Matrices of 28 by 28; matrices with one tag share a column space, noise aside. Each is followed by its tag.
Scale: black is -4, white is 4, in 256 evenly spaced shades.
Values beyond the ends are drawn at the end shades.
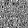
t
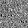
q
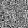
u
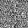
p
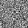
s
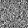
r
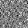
p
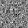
q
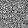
s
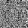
u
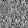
t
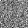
u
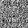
t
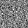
s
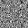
q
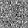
q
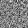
p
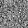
t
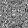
q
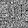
q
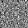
p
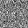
p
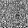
u
